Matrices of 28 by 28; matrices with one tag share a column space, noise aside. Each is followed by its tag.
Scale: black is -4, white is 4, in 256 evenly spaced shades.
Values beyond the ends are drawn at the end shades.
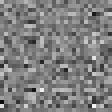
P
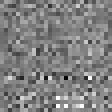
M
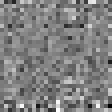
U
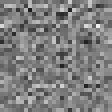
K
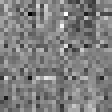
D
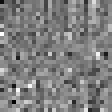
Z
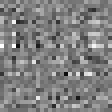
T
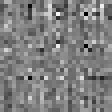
D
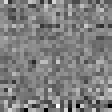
U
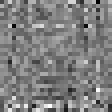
U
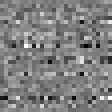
T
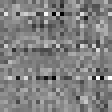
D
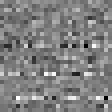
T
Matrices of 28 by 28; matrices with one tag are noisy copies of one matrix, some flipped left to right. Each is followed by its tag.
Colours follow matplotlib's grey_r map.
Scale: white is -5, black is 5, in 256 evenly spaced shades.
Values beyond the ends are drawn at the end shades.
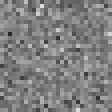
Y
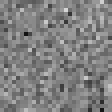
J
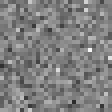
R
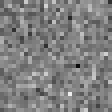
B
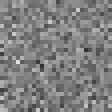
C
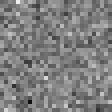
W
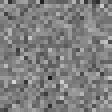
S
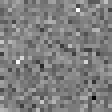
C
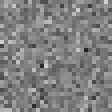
C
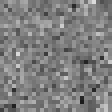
W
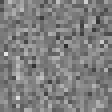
B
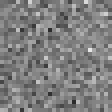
R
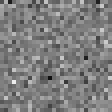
S
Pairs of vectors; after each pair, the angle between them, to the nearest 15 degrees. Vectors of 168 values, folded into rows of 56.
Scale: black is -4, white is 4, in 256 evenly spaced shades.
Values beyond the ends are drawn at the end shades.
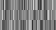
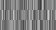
30 degrees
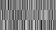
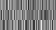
165 degrees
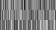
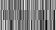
135 degrees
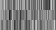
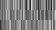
105 degrees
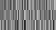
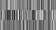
105 degrees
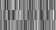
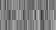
45 degrees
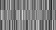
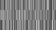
30 degrees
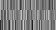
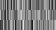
45 degrees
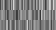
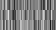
105 degrees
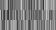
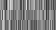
135 degrees
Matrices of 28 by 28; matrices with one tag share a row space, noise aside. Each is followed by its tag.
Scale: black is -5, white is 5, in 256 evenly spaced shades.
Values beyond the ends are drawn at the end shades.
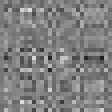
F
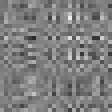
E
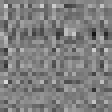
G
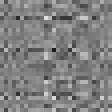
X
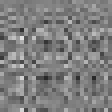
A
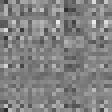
G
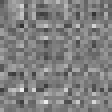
A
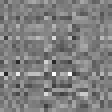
X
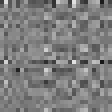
X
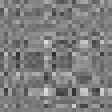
X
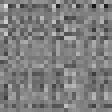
G
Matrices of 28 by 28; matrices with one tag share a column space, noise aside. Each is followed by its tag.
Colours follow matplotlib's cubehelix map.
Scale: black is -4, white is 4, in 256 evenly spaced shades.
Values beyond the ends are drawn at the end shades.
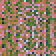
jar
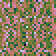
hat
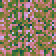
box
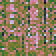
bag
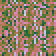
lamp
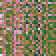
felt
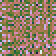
jar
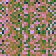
felt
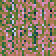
bag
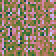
bag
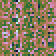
hat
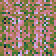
jar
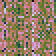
hat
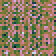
jar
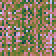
bag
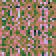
lamp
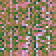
bag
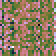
box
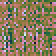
bag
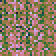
bag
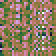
bag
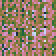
bag
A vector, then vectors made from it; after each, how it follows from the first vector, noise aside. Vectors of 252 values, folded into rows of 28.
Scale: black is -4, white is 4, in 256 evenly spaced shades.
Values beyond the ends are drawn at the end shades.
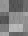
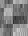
wrapped around, negated.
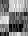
negated, scaled up.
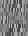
sign-scrambled.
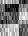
reversed, negated, scaled up.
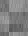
negated, shrunk.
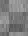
negated, shrunk.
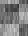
reversed, negated.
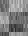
negated.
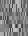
sign-scrambled.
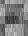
wrapped around, negated.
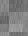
shrunk.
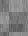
negated, shrunk.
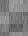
negated, shrunk.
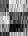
negated, scaled up.
